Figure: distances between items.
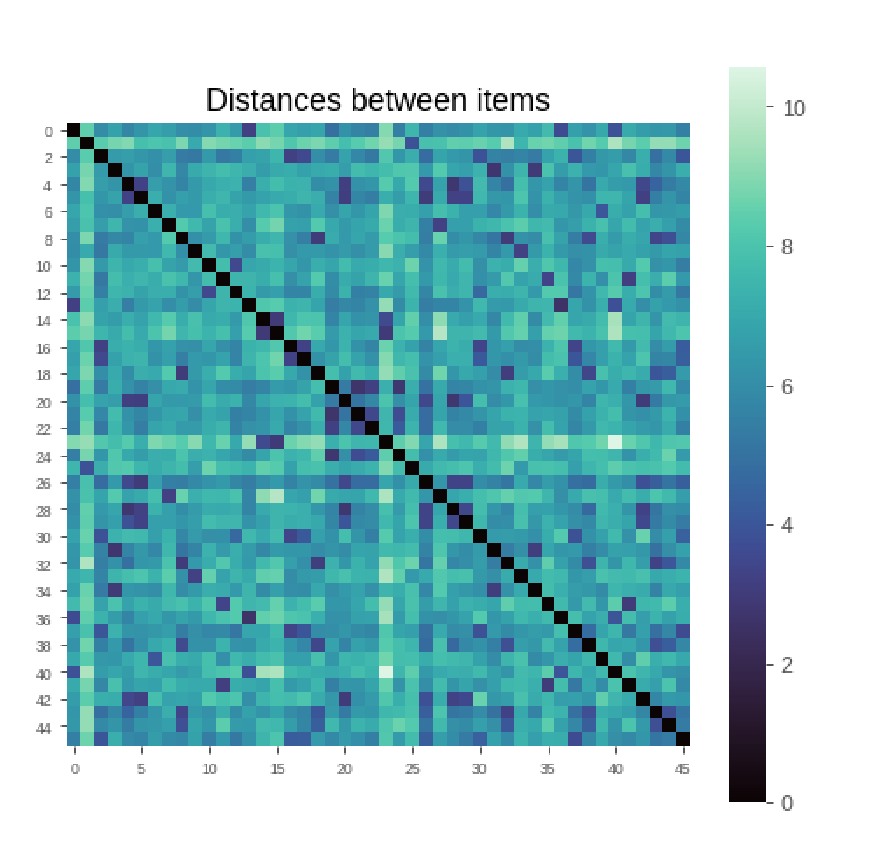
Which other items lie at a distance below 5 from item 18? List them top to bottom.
8, 32, 38, 43, 44
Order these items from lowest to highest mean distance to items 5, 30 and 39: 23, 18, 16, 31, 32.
16, 31, 32, 18, 23
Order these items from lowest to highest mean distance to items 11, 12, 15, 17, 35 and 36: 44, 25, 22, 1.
22, 44, 25, 1
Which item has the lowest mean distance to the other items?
26
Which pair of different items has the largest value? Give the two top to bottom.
23, 40
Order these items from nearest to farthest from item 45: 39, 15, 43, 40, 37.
37, 43, 40, 39, 15
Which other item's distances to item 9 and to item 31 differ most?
3
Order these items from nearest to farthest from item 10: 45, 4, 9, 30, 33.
45, 30, 4, 9, 33
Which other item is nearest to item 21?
19
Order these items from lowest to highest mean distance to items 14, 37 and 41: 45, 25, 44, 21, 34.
45, 21, 34, 44, 25
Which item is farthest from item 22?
1
